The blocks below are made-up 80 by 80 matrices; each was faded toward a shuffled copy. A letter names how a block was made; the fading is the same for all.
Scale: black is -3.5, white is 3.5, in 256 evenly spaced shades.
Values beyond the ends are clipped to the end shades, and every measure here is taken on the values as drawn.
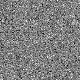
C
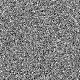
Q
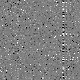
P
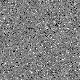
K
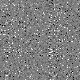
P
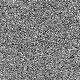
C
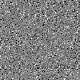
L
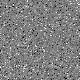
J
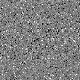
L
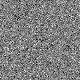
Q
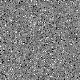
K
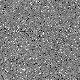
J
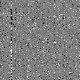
P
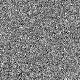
Q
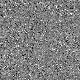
K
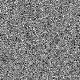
Q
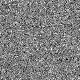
C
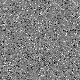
K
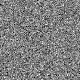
Q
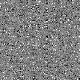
L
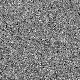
C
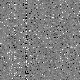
P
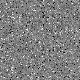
J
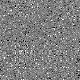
L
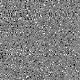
L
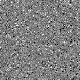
L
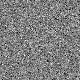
C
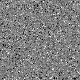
K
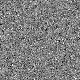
C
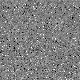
J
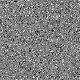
L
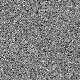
C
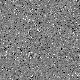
J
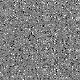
L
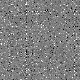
P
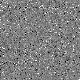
K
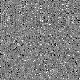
L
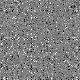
P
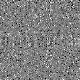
L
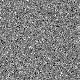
C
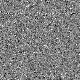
C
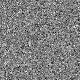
C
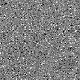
L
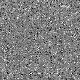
K
